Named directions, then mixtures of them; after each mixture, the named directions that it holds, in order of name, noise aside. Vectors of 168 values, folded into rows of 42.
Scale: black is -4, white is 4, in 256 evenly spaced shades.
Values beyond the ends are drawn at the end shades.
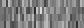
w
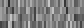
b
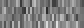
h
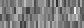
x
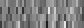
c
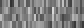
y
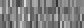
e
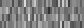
e, h, y.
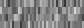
b, x.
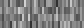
e.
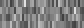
x, y.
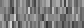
b, h, y.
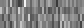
e.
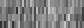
b, c, w.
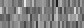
e, x.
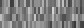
y.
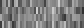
c, w, y.
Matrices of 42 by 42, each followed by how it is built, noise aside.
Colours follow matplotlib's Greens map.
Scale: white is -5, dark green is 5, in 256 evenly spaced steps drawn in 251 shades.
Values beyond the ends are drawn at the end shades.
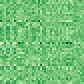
low rank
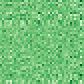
low rank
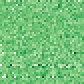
uneven rows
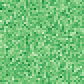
noise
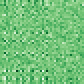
low rank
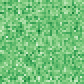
low rank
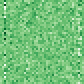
uneven columns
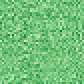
low rank
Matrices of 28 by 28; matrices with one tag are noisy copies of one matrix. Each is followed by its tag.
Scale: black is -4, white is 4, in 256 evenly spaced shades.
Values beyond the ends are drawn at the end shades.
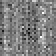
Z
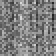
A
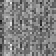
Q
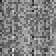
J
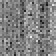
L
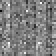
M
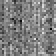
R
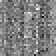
L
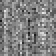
Z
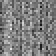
Q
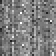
J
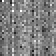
J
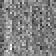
Q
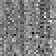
L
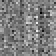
L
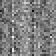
J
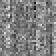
M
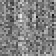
A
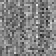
L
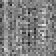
Z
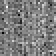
R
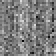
A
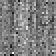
A
